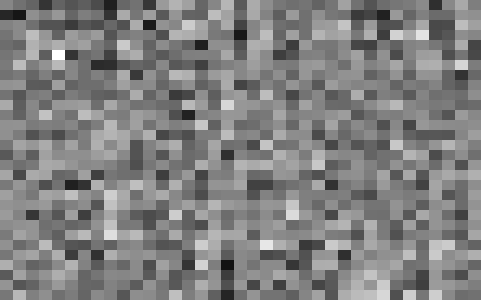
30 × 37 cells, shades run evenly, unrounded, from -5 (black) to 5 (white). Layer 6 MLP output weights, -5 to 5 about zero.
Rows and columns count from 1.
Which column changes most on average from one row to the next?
16
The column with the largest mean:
21
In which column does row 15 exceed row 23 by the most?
31
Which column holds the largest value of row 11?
18
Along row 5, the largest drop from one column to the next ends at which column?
37
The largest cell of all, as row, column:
6, 5
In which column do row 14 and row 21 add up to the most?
9
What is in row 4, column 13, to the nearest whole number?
-2
